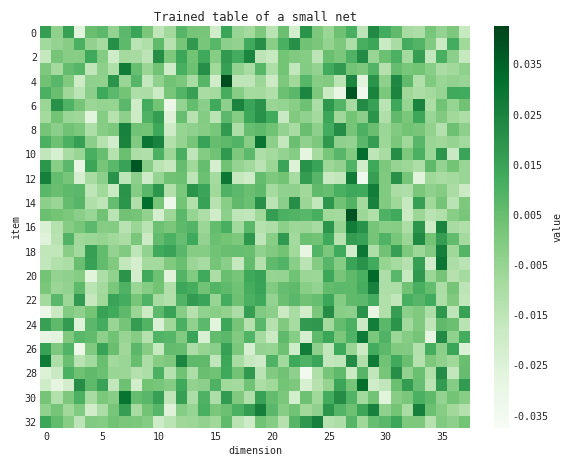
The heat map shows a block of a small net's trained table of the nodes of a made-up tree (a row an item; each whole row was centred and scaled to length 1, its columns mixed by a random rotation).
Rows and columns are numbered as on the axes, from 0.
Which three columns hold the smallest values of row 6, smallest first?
11, 8, 30
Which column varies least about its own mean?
12
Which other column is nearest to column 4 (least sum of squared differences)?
5
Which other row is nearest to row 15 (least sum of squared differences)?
32
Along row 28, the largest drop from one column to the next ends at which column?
36
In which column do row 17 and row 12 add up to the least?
9
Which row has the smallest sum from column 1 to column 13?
7
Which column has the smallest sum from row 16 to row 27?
1
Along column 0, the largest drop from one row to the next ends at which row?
28
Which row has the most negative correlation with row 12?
29
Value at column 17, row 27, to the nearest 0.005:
-0.01
